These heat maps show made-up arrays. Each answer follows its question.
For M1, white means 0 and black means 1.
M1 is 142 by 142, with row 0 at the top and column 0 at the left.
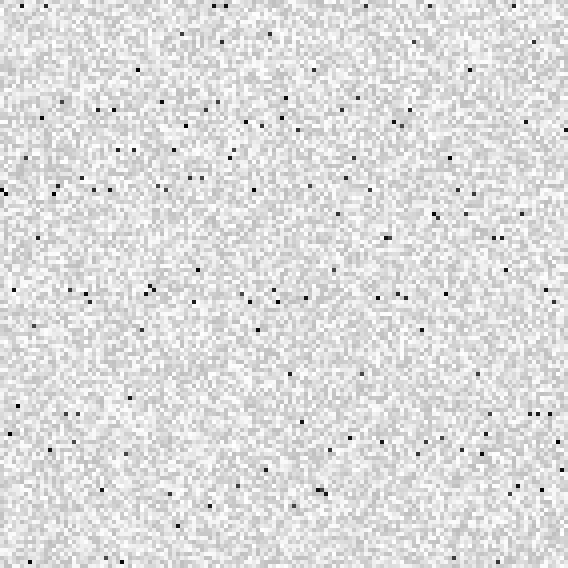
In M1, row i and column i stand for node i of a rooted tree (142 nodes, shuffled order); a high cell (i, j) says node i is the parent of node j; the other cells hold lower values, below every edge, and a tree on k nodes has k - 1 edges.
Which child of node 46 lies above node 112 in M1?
39
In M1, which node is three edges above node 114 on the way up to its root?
131
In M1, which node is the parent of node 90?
93
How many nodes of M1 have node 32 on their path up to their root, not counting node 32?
6
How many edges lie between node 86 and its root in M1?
8
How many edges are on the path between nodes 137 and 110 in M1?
6
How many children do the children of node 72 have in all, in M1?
3
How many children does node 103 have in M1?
6
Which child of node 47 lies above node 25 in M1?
27
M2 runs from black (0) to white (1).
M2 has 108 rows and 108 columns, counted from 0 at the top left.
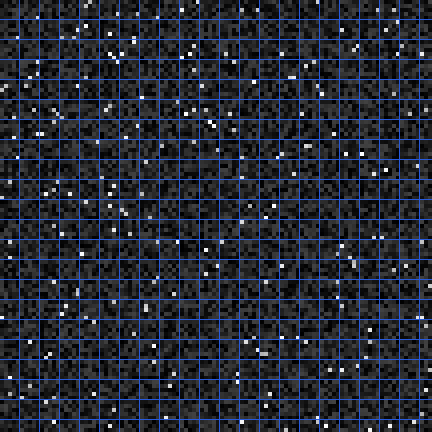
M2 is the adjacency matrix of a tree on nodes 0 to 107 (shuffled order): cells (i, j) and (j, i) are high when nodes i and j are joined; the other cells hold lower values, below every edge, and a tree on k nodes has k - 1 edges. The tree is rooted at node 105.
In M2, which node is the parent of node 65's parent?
66
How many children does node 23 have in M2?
1
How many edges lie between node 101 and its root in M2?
4
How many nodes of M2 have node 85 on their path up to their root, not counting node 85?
10
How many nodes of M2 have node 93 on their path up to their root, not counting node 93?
2
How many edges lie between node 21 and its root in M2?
2
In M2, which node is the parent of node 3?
29
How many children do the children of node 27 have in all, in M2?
7
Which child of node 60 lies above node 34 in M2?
39
